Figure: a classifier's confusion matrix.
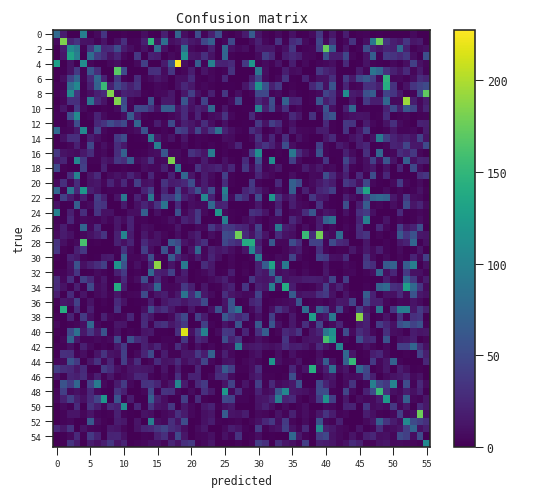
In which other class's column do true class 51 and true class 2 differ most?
54
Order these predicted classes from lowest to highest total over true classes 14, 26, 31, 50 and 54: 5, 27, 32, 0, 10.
0, 27, 5, 32, 10
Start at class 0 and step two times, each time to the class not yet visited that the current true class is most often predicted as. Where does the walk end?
18
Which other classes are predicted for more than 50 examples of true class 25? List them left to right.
40, 41, 46
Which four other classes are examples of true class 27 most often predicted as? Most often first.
39, 37, 10, 42
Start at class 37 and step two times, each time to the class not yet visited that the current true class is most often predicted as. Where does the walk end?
48
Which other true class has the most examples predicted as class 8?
12
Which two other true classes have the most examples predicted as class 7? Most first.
49, 40
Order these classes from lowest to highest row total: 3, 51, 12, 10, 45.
51, 12, 45, 10, 3
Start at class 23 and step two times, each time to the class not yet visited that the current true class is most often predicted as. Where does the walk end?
30
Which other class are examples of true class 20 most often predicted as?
35
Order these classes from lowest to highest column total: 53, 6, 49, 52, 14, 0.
0, 6, 53, 14, 49, 52
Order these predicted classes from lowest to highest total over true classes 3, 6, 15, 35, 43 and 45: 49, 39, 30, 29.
29, 39, 30, 49
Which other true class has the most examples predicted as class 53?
31
